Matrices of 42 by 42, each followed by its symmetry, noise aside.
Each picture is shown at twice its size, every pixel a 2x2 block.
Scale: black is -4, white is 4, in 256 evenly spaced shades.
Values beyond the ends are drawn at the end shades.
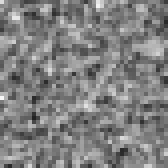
no symmetry.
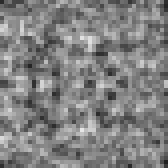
mirrored top to bottom.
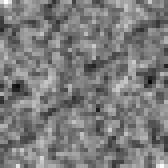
same after a half turn.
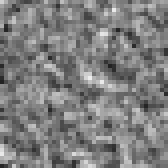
no symmetry.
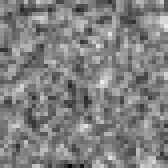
no symmetry.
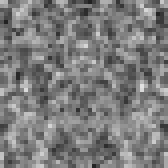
mirrored left to right.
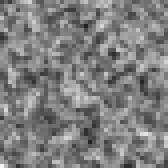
symmetric across the other diagonal.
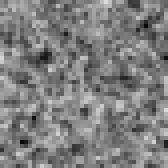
no symmetry.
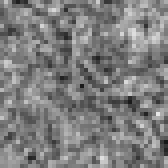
symmetric across the other diagonal.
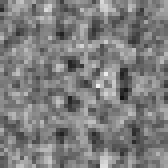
mirrored top to bottom.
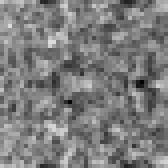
mirrored top to bottom.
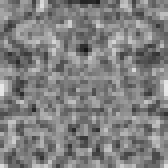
mirrored left to right.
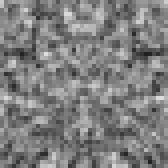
mirrored left to right.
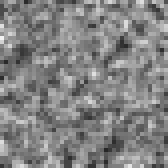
symmetric across the other diagonal.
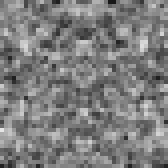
mirrored left to right.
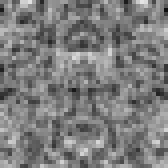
mirrored left to right.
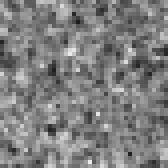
antisymmetric.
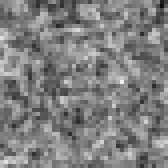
antisymmetric.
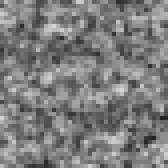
same after a half turn.
